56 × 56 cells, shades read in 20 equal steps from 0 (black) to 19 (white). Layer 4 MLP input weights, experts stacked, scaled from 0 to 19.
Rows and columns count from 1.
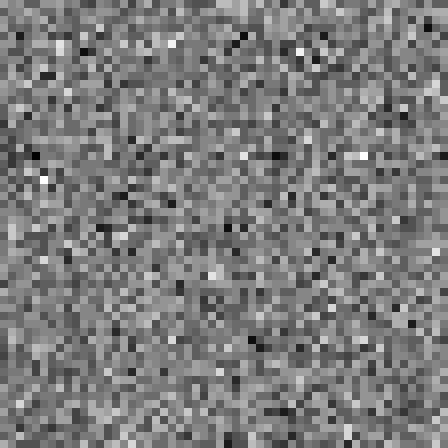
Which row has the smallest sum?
20
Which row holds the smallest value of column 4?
15
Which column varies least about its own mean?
25
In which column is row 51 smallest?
42
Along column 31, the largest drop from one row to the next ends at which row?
21
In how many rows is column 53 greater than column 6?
20
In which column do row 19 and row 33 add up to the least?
4
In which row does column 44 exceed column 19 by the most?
54
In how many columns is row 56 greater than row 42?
26
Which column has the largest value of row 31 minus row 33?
9
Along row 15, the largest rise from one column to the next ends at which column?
5
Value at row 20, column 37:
8
